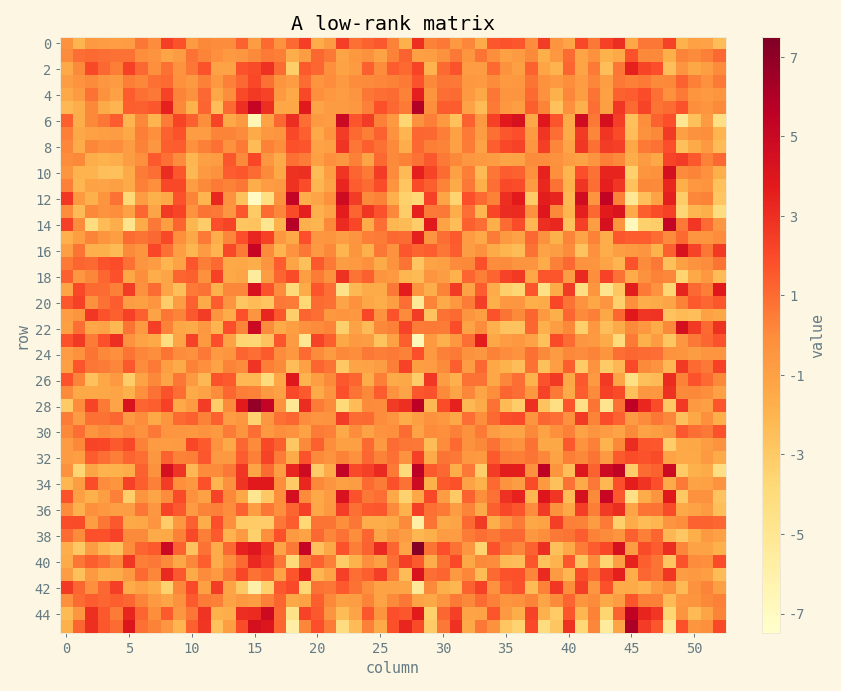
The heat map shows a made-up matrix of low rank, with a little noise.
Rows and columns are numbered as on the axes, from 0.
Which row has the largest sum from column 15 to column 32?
39
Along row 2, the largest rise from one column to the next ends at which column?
19
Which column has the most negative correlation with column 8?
33
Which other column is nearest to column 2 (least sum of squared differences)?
11
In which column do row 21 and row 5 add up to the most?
28
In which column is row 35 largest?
43
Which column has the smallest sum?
52
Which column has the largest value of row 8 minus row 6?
15
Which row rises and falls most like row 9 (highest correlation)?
16
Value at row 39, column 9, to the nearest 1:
1
